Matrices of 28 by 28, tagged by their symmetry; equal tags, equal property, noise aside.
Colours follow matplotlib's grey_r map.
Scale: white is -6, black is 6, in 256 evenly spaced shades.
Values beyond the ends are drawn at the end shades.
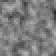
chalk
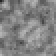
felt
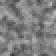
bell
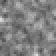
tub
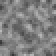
tub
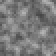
tub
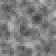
tub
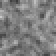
bell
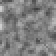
chalk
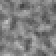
bell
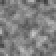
felt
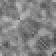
felt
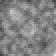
felt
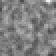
chalk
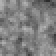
chalk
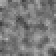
felt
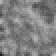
tub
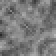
felt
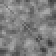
felt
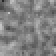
chalk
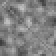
felt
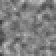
bell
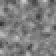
bell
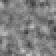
bell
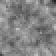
tub
